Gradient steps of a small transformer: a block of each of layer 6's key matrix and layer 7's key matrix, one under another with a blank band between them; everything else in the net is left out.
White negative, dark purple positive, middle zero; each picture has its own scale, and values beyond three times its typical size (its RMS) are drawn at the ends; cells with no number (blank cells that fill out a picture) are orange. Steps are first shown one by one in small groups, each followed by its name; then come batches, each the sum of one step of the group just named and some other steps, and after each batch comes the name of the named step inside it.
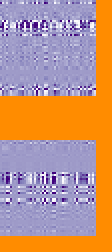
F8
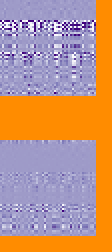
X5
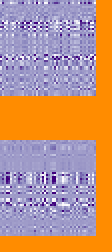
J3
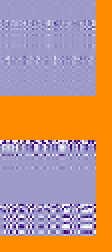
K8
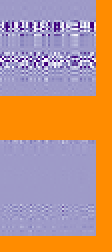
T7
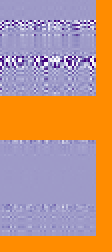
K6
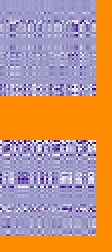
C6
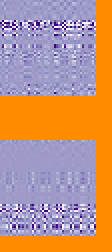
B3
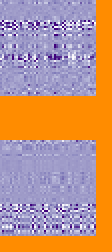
B3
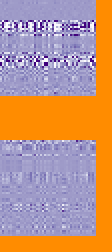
X5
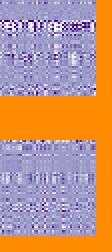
X5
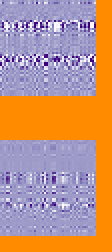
J3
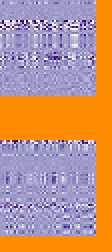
J3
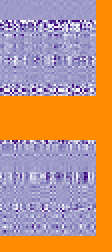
B3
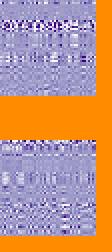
K8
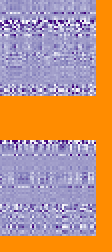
B3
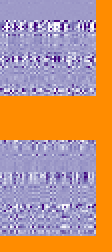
K8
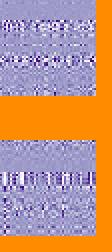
T7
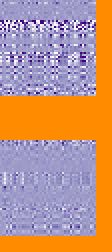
X5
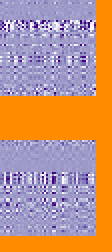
F8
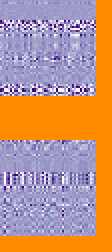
J3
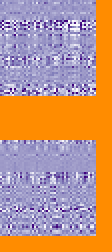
B3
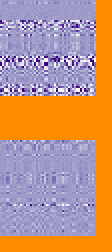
J3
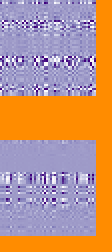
K6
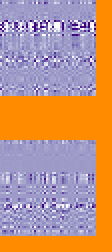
K6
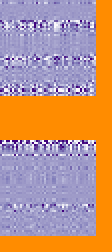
J3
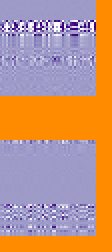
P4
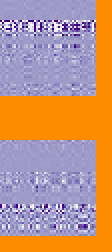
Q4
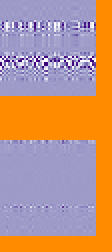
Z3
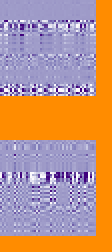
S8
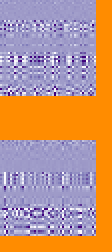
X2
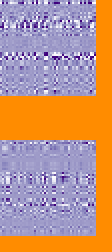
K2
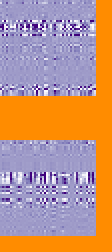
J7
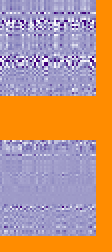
Z3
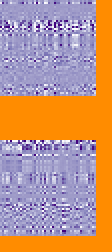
K2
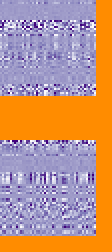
J7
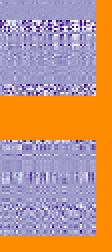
J7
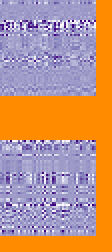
K2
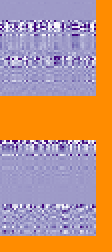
P4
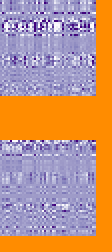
P4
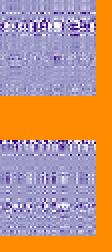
P4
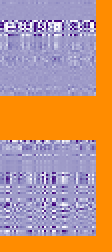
P4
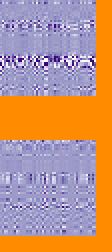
Z3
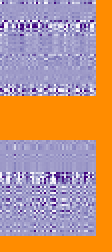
S8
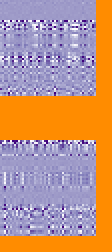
X2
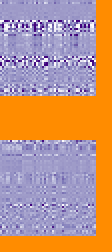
Z3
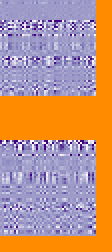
J7
